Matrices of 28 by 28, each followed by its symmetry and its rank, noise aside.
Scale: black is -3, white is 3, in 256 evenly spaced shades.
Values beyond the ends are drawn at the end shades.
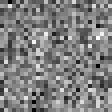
no symmetry, rank eight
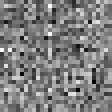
no symmetry, rank seven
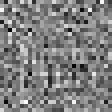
no symmetry, rank eight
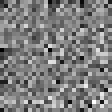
symmetric, rank seven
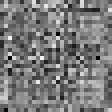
no symmetry, rank six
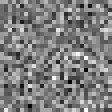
no symmetry, rank seven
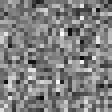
antisymmetric, rank eight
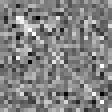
symmetric, rank seven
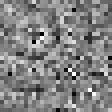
symmetric, rank eight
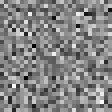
no symmetry, rank seven
